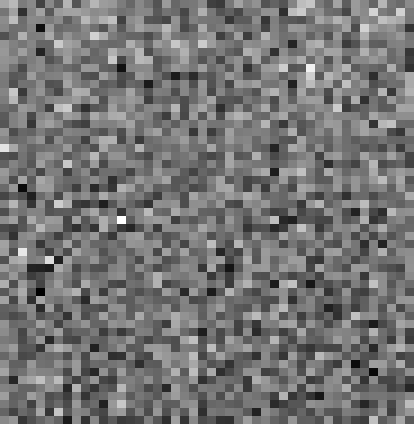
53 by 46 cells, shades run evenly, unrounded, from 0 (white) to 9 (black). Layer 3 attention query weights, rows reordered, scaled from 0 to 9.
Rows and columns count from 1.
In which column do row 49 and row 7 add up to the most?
46
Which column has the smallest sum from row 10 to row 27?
38
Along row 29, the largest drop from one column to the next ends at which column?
12
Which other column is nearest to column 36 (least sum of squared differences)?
15
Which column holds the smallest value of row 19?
1
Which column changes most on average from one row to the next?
11
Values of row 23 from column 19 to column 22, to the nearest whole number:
3 6 6 5
